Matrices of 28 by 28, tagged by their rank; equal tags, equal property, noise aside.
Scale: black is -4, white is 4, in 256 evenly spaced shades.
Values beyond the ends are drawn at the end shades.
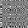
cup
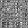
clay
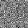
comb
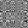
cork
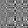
cup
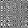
cup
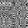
clay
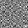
clay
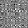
clay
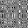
cork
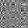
cup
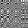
cup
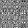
clay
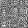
clay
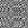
cork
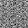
comb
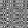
cup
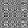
cup
